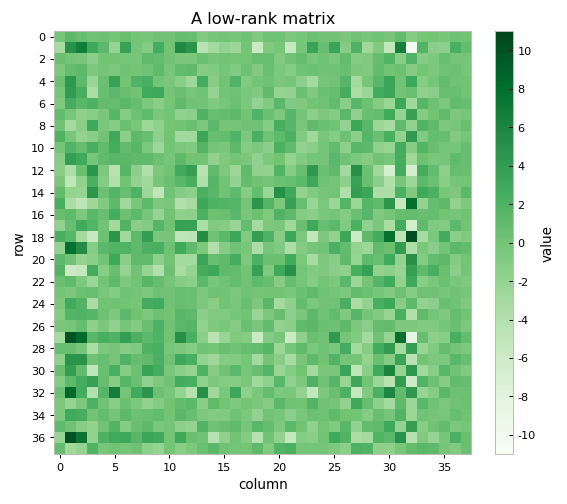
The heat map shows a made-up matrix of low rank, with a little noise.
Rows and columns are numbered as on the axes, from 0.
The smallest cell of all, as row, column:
1, 32
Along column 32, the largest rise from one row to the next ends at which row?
18
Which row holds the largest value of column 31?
27
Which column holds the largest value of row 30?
30
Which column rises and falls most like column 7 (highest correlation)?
5
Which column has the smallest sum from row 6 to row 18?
9
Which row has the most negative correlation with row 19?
21
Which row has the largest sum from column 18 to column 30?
15
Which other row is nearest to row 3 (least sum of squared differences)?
0
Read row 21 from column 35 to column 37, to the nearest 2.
0 -2 0
